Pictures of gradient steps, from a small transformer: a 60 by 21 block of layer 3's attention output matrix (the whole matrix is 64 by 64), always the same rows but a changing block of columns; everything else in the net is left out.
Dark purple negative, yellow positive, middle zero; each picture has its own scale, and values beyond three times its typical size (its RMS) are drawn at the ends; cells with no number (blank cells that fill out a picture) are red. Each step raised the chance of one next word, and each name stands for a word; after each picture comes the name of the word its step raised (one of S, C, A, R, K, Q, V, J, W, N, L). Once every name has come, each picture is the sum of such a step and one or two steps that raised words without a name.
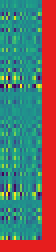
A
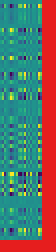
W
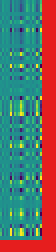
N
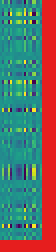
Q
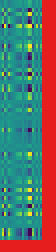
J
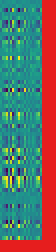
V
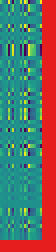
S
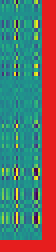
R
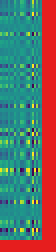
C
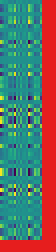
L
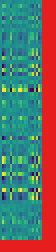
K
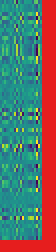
S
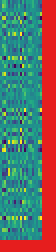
C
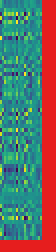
Q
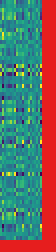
L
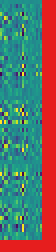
N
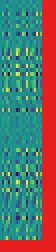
K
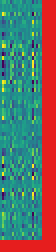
K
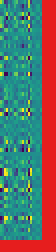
R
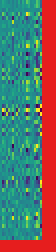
L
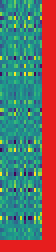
R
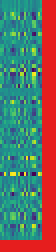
A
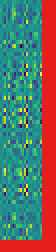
L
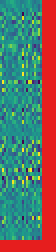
V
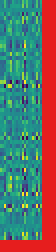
A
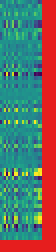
R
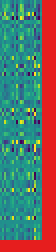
N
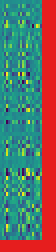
J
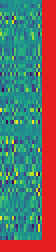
K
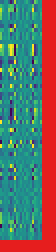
S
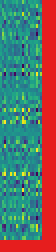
L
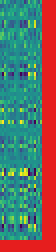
R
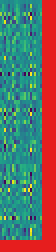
J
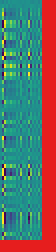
R
